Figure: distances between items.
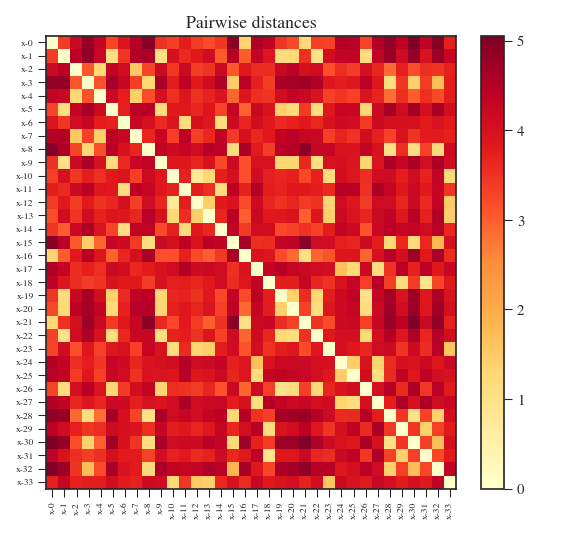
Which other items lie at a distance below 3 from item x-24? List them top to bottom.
x-17, x-25, x-27
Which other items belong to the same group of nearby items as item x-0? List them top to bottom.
x-16, x-21
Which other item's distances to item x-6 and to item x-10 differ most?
x-12
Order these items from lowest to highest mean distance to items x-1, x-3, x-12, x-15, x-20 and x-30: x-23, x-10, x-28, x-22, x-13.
x-28, x-22, x-10, x-23, x-13
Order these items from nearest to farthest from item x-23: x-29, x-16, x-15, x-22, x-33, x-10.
x-10, x-33, x-16, x-29, x-22, x-15
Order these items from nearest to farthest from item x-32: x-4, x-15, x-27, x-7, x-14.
x-15, x-4, x-7, x-27, x-14
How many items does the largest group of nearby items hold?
7
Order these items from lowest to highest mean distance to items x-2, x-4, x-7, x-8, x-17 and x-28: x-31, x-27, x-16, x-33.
x-27, x-31, x-33, x-16
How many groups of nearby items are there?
8
